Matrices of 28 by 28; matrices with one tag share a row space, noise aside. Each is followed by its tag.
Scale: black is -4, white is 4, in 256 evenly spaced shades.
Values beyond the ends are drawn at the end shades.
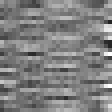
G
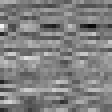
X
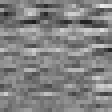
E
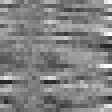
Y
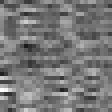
X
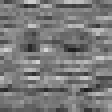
E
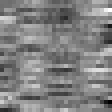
G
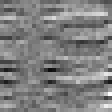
Y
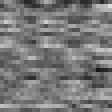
E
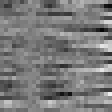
Y
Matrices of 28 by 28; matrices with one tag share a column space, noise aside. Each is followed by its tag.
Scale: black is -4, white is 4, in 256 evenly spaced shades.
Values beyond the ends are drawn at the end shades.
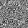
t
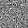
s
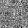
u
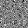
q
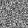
t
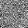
s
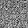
q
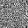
u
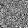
s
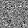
q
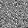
s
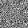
t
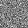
s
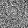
u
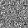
t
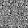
u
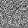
q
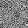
q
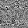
q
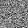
s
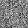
u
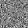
s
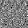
t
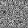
t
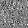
t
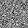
t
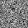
t
